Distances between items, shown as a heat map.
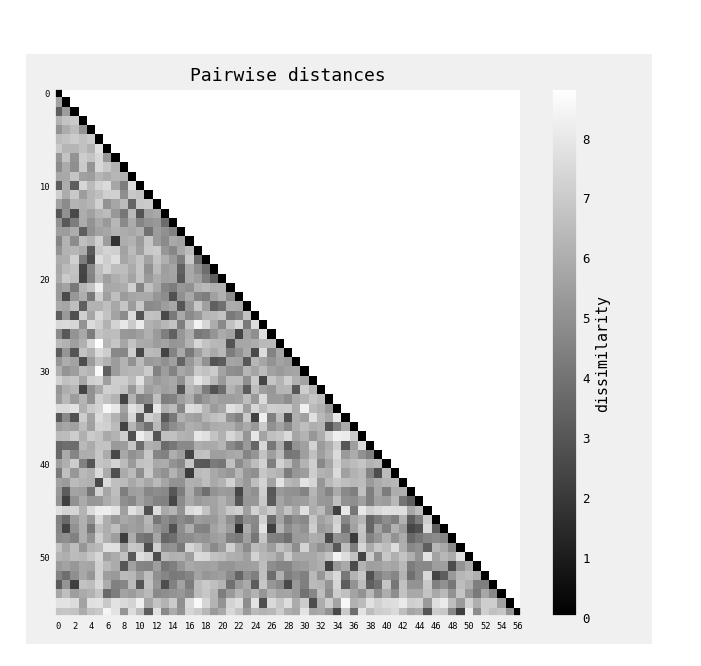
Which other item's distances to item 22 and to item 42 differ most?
5
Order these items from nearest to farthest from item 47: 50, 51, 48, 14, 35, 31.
14, 35, 48, 51, 50, 31
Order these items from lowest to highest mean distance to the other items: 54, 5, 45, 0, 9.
0, 54, 9, 45, 5
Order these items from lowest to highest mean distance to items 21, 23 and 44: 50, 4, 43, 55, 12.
43, 12, 50, 4, 55
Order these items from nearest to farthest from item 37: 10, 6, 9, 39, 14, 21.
9, 39, 6, 14, 21, 10
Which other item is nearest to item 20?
3
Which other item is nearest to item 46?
52
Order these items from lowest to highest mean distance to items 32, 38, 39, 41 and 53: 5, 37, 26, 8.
26, 8, 37, 5
